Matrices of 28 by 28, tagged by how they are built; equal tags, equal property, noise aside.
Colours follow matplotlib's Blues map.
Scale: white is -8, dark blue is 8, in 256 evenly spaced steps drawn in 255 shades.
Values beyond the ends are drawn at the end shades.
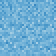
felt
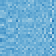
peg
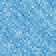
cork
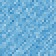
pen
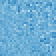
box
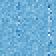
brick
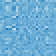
peg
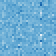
brick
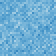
pen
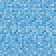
felt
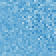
box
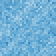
pen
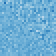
box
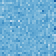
brick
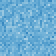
felt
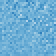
box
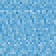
felt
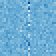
brick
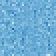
brick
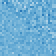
box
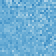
box
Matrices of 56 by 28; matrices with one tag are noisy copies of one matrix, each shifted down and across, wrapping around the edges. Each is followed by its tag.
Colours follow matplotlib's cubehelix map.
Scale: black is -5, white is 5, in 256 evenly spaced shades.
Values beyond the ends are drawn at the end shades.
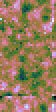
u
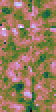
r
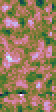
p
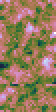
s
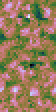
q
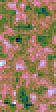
q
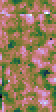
r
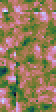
r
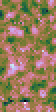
p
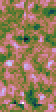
q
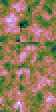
s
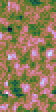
q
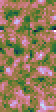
p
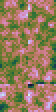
u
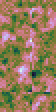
s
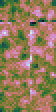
u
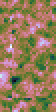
s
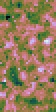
q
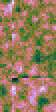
u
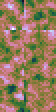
r
